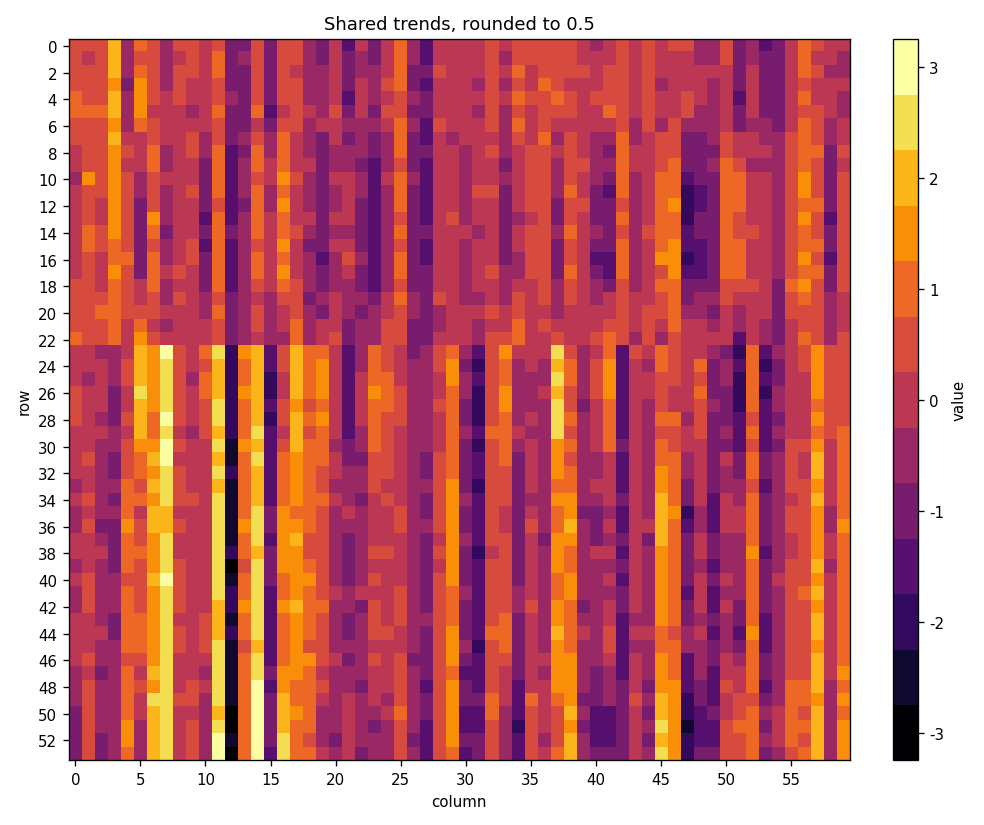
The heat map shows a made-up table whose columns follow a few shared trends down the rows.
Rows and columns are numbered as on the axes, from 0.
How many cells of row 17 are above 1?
3
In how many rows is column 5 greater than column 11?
8
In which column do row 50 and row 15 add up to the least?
12
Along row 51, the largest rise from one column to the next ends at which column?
13
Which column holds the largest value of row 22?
5
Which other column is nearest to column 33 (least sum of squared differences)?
19
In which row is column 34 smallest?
51
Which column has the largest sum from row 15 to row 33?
11
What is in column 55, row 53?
0.5
